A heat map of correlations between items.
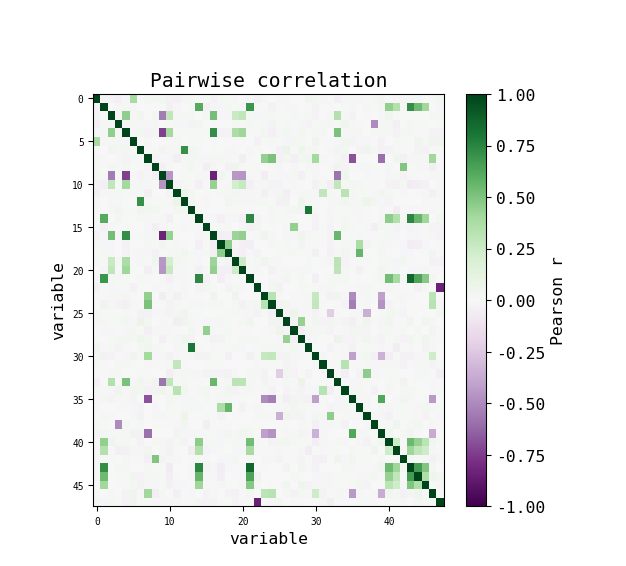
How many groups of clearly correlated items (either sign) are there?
14
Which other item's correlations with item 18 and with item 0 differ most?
36
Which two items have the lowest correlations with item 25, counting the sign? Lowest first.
37, 32
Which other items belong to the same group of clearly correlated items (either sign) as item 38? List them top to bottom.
3
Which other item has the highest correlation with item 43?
21
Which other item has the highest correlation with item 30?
7
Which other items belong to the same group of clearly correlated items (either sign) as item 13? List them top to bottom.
29
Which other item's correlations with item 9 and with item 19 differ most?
16
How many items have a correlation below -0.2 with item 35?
5
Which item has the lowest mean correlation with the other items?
9
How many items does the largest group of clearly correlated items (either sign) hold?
8
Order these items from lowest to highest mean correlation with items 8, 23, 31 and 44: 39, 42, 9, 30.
39, 9, 30, 42
